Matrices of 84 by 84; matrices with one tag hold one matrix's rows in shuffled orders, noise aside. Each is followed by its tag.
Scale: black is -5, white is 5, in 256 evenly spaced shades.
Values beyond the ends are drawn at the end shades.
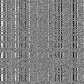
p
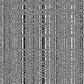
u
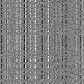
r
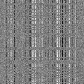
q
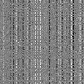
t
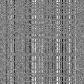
q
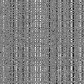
t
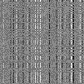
t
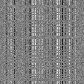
q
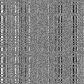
p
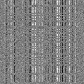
q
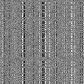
u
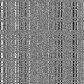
p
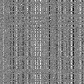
t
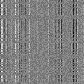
p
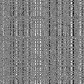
t
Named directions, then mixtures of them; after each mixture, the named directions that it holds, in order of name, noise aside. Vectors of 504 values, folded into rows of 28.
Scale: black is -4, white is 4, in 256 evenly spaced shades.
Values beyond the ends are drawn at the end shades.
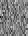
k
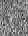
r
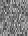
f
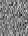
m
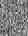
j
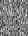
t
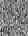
j, t.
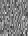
f, j, k.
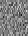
m.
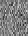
m, r.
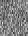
f, m, r.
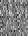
j, k, t.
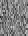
k.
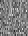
f, m, t.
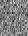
f, m.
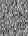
j, m.
